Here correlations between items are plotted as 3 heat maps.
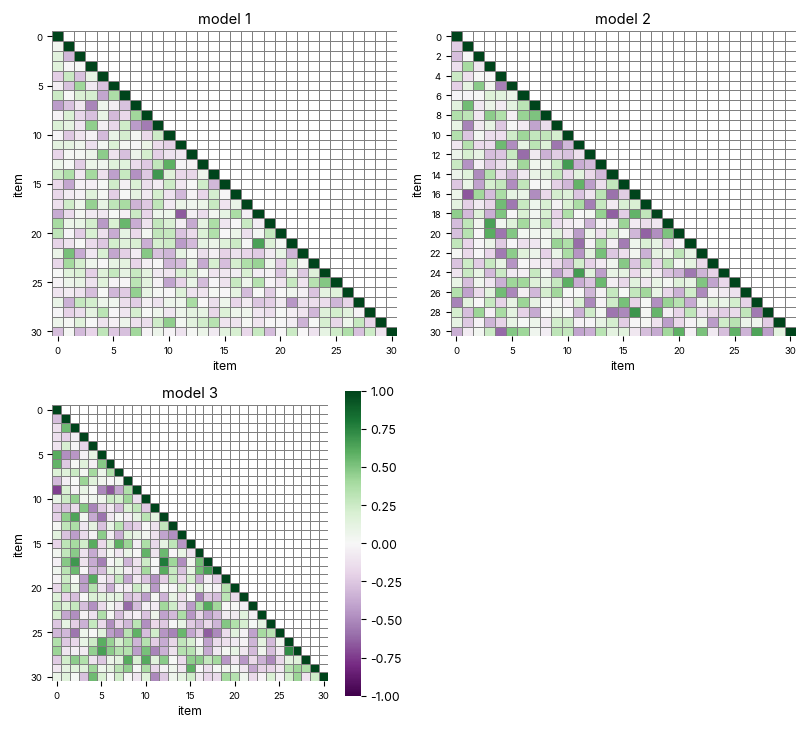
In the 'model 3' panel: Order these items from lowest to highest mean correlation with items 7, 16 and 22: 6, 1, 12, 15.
15, 6, 1, 12
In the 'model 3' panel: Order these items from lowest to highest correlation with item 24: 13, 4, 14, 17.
17, 13, 14, 4
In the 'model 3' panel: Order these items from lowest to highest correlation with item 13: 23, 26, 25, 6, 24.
25, 23, 26, 24, 6
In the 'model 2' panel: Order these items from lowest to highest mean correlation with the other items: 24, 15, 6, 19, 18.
24, 15, 18, 19, 6
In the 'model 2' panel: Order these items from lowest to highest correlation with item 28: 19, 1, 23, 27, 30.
27, 30, 1, 23, 19
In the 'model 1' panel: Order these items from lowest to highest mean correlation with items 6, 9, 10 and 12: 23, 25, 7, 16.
7, 25, 23, 16
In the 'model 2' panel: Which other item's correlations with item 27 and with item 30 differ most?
11
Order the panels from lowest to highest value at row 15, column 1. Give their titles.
model 1, model 2, model 3
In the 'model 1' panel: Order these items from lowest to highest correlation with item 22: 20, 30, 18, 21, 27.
21, 18, 27, 30, 20
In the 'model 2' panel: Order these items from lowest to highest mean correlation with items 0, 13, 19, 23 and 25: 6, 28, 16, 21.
28, 16, 21, 6
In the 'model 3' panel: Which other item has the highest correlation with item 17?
12
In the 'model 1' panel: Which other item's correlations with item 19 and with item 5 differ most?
14
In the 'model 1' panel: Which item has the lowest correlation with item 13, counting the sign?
23
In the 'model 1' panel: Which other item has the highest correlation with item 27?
12
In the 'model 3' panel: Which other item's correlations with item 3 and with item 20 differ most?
11
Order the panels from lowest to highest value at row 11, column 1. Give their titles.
model 3, model 1, model 2
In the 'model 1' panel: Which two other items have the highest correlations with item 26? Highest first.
7, 30
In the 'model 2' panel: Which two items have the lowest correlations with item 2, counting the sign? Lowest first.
14, 15
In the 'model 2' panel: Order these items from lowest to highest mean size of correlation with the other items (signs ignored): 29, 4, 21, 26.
29, 21, 26, 4
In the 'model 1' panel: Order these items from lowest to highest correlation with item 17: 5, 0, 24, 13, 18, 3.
0, 18, 13, 24, 5, 3
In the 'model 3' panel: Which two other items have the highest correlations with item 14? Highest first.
25, 5
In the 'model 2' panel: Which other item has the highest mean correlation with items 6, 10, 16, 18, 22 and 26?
13
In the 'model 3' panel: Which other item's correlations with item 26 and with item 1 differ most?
5
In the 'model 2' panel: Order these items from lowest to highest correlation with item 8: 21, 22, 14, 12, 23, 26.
12, 22, 23, 21, 14, 26
